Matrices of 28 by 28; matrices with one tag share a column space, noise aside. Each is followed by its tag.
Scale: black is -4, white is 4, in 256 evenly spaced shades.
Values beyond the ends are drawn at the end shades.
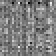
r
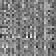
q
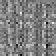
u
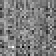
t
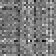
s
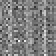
s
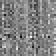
q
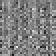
t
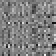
u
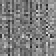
q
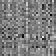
q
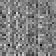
u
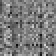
u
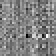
q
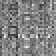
q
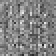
u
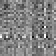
q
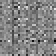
s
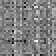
s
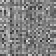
s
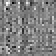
r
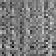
t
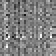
q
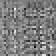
t
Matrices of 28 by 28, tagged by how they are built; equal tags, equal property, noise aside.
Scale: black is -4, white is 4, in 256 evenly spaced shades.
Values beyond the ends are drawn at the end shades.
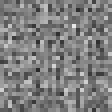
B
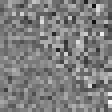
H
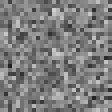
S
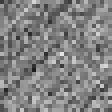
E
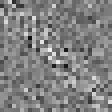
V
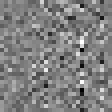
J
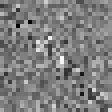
V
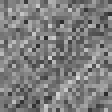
E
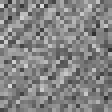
E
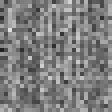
B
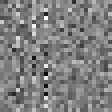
J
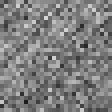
E
